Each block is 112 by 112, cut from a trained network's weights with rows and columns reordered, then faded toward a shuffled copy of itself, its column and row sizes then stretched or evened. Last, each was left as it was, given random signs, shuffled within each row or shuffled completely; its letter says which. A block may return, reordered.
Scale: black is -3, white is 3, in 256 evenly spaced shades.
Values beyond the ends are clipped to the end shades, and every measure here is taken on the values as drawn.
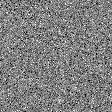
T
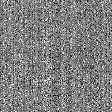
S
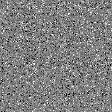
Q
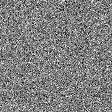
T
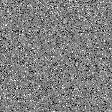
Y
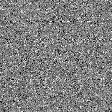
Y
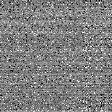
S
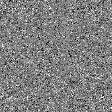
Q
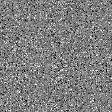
Q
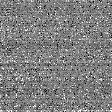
S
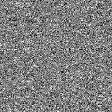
S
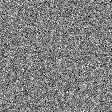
T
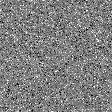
T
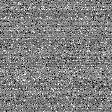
Y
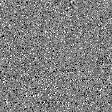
Q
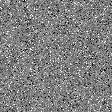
T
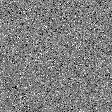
T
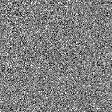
S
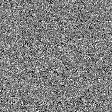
Y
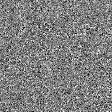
Q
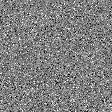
Y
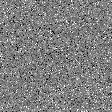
T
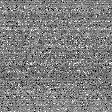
Y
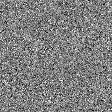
Y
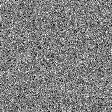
T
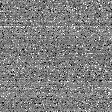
Y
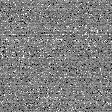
Y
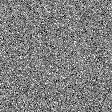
T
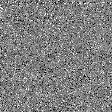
Q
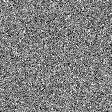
T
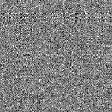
S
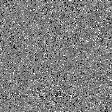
Q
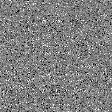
Q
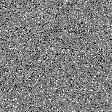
Y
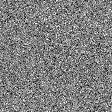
T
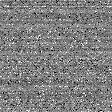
Y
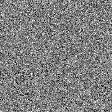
Q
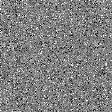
Q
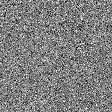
T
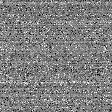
Y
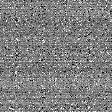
S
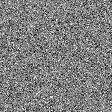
T
